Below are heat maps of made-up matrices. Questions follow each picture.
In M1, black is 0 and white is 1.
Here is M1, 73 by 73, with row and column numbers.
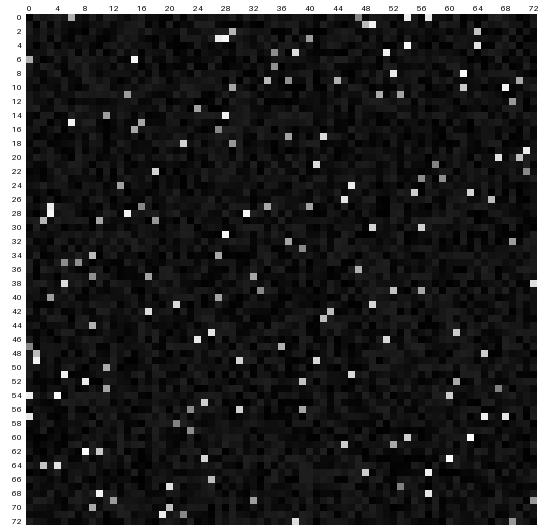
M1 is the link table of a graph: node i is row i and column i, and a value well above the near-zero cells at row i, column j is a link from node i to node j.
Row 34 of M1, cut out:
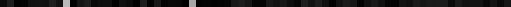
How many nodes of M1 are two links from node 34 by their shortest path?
6
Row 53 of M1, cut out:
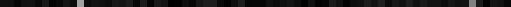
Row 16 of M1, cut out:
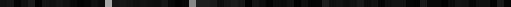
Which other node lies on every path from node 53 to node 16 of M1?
node 27
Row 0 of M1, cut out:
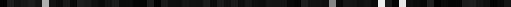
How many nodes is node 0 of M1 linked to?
4
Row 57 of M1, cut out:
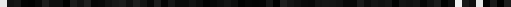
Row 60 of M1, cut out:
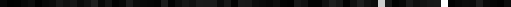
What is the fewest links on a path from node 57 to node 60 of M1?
3
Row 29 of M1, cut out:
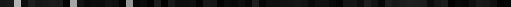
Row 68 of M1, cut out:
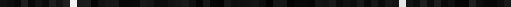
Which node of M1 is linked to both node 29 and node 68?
node 10
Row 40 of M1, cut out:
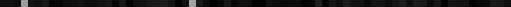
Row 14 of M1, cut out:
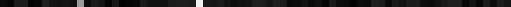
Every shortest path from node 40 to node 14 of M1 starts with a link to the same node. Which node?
node 3
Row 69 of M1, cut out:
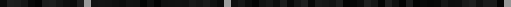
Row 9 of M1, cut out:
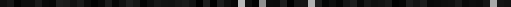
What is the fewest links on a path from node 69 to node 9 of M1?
3
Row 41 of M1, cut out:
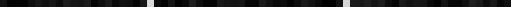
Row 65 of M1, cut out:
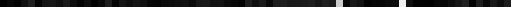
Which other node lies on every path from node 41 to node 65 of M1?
node 49
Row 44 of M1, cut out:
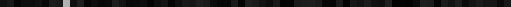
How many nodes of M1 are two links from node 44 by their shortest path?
3
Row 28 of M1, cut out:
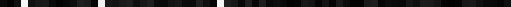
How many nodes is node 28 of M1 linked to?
3
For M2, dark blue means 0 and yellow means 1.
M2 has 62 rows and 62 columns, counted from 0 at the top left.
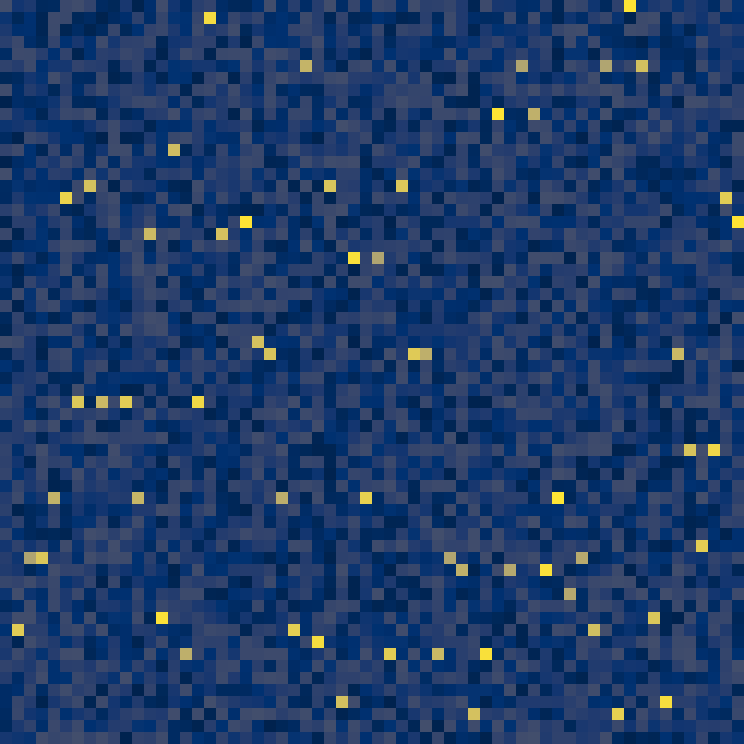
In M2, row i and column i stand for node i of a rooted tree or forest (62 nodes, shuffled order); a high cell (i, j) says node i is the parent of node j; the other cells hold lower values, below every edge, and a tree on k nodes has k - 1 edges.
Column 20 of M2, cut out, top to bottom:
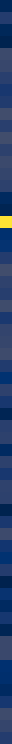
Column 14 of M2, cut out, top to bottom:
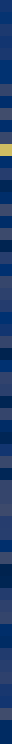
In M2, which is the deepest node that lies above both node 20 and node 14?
19
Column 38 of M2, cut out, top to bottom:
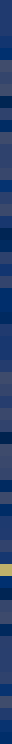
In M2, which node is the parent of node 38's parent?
49
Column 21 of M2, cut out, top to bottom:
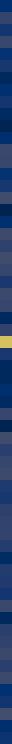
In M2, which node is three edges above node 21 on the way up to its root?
45
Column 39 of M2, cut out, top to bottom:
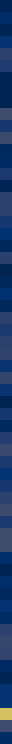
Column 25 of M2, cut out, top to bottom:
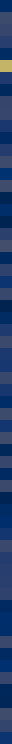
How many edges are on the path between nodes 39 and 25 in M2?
8
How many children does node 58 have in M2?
2
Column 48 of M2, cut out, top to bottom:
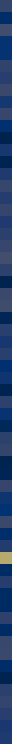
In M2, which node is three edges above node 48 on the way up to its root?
9
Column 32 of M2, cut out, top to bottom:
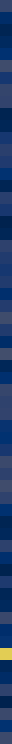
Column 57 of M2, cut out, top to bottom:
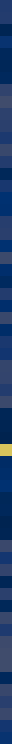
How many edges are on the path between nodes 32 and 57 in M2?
5
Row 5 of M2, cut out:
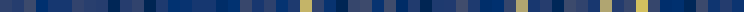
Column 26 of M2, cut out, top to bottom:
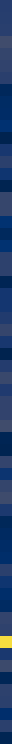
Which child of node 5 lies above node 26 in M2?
53
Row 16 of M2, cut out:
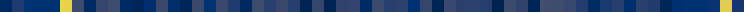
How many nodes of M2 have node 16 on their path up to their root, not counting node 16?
7
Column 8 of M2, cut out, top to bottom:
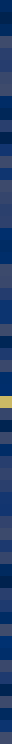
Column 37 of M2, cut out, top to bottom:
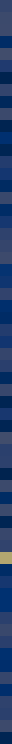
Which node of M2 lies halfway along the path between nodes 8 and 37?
54
